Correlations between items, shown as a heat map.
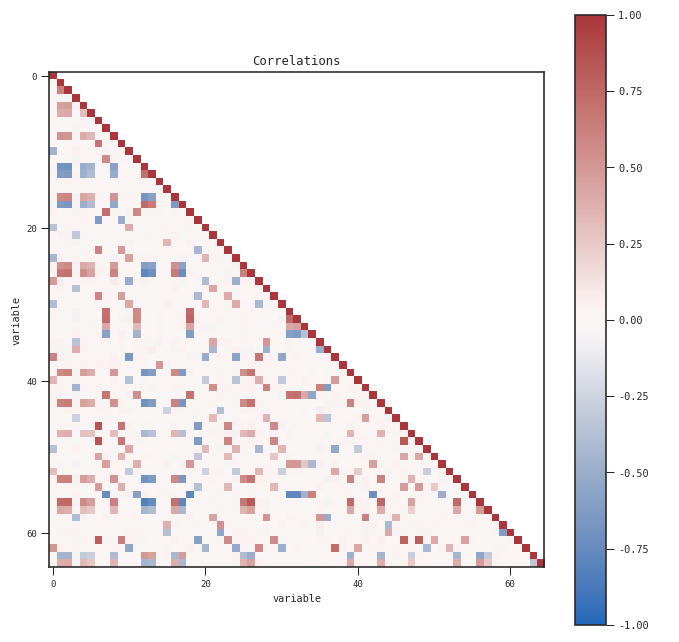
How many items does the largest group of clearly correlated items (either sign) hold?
19
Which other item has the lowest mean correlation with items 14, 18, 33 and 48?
55
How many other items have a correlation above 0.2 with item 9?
8
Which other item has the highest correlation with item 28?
41
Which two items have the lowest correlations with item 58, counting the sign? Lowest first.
36, 3
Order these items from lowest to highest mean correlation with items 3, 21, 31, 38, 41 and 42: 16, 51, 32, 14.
16, 14, 51, 32
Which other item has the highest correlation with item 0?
37
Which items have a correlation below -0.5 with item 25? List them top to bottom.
12, 13, 17
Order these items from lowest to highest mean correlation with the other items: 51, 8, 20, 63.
63, 20, 51, 8
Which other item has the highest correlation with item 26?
56
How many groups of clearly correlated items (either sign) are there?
7
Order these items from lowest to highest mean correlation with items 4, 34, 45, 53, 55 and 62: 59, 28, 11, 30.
11, 30, 59, 28
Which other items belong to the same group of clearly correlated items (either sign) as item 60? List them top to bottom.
15, 22, 44, 59
